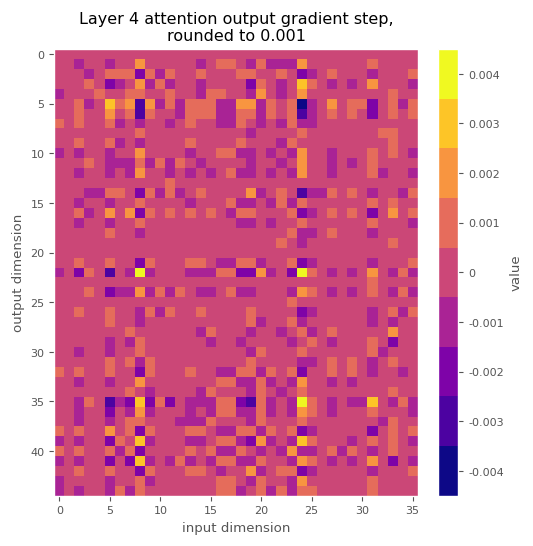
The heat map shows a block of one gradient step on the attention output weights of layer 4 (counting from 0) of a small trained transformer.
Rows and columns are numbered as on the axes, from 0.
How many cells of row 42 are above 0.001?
1
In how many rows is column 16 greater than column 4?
11
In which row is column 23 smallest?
22
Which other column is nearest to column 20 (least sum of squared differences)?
16
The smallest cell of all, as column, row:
24, 5
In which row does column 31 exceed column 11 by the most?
35
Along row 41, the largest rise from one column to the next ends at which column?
8
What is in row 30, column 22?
0
